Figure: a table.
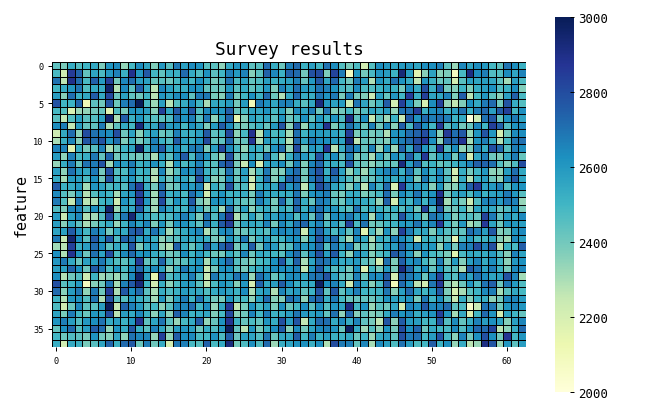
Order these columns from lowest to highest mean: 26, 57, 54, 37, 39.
26, 54, 39, 37, 57
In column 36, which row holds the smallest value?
37
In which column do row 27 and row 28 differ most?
13
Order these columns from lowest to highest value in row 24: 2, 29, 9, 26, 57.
9, 29, 57, 26, 2
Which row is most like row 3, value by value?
19
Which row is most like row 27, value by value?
22
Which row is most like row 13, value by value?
35
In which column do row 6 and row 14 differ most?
7
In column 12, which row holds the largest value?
1
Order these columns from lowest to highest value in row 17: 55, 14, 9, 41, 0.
41, 55, 9, 0, 14
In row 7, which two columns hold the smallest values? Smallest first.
55, 24
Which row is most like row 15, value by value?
31
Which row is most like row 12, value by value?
4
